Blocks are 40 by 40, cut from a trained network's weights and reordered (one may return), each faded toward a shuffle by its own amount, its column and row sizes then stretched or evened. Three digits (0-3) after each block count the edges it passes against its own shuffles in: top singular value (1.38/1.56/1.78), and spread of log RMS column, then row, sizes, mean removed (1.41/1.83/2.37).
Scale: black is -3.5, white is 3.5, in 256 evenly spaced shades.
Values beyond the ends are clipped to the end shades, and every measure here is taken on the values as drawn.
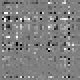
2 3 3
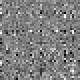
2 2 2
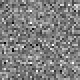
0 0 1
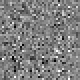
0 2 1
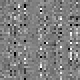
3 3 0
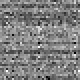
3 1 0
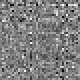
3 2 1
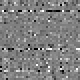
2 0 3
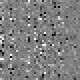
0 3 0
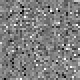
0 0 0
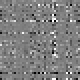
2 3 3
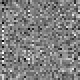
1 2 0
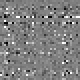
2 2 3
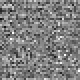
0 0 0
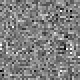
2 0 1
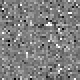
0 1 0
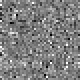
1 1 0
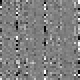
3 3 1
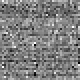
2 1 0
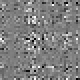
0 3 3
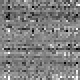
3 2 3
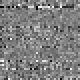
1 0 3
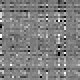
3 3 2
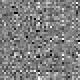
3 2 1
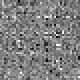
3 1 1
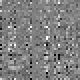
0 3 2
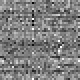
2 2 0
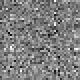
1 1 1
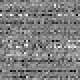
2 0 3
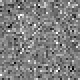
0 1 0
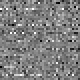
1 0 3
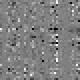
2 3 1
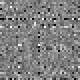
3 1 2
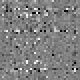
1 2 2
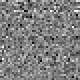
2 0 1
